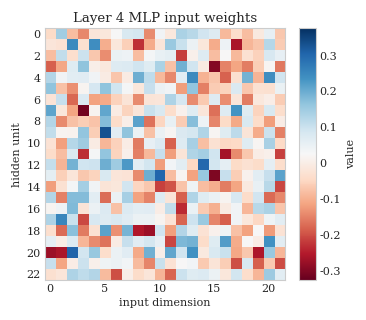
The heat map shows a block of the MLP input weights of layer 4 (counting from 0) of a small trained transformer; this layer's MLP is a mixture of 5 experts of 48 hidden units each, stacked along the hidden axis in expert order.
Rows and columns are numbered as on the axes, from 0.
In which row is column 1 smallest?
20
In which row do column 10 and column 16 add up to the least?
14
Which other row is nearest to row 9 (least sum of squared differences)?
12
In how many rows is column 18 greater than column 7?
6
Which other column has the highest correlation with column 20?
9
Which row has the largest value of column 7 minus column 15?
3
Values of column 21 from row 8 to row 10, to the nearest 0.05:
0 -0.15 -0.05
